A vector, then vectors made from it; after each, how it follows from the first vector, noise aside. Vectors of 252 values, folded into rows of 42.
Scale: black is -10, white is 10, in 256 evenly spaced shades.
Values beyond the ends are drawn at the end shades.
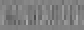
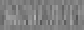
negated.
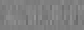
negated, shrunk.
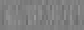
negated, shrunk.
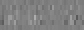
negated, partly zeroed.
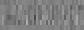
copied.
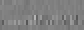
negated, partly zeroed.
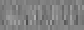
negated.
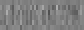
reversed.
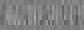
negated.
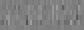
negated, partly zeroed.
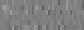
wrapped around, negated, partly zeroed.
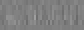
negated, shrunk.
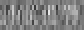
reversed, negated, scaled up.
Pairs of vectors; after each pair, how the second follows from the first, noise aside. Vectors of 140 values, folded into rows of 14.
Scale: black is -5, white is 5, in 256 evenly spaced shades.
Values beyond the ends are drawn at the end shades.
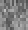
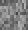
wrapped around, negated.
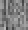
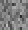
shuffled.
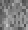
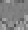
reversed, negated, partly zeroed.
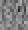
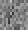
shuffled.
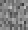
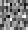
wrapped around, scaled up.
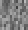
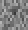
shuffled.
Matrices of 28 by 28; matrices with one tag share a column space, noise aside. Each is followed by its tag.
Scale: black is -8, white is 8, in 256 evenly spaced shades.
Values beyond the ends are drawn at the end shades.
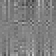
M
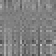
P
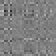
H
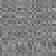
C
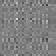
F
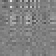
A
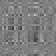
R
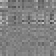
A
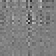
A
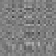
C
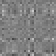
H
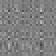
C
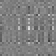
R
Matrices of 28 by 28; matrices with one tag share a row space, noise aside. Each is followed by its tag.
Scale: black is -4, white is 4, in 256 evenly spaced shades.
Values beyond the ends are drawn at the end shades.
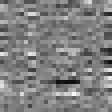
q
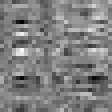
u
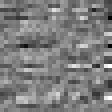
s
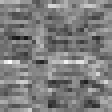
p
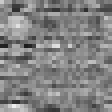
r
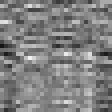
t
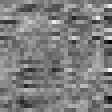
s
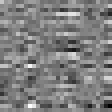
q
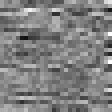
s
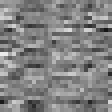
t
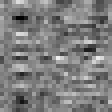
u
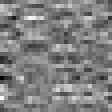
t
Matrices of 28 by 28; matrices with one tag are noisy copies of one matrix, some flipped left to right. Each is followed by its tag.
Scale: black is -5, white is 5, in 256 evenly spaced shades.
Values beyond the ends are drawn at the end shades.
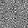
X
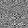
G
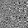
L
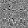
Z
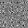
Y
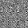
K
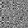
L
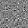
Z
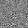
G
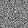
X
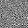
G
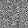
K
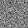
Y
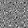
Y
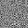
G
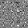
Y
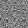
Z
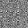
K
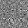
Z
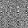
K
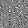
K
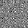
X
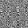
K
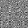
K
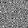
X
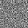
X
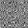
Y
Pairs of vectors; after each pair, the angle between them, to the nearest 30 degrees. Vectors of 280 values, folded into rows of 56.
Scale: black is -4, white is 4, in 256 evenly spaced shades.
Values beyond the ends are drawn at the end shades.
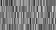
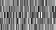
120 degrees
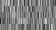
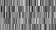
90 degrees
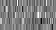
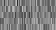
120 degrees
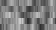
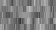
150 degrees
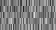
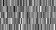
60 degrees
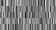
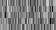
90 degrees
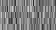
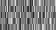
150 degrees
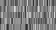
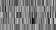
90 degrees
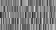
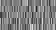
30 degrees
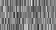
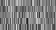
120 degrees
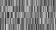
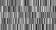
90 degrees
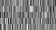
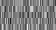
30 degrees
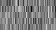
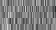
60 degrees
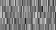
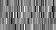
90 degrees
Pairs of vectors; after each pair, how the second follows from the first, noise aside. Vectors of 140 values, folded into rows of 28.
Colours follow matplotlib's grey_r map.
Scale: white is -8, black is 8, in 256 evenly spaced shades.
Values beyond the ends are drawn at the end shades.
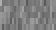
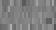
reversed, negated, partly zeroed.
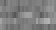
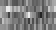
reversed, scaled up.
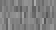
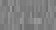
reversed, negated, shrunk.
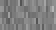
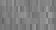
reversed, negated, shrunk.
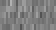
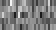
scaled up.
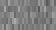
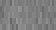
reversed, negated, shrunk.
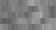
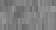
reversed, negated, shrunk.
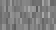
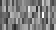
scaled up.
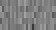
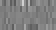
reversed, negated, partly zeroed.
